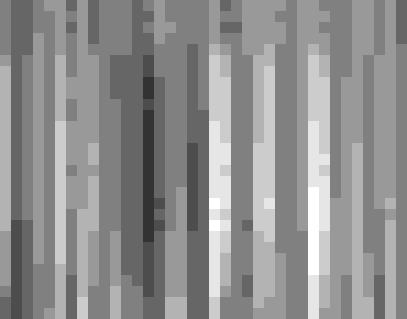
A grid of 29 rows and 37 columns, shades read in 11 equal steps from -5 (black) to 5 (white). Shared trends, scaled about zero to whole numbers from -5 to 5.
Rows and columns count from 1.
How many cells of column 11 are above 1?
3
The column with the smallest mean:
14
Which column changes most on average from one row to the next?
21
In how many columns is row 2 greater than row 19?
7
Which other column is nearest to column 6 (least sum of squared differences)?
24
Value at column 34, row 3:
1
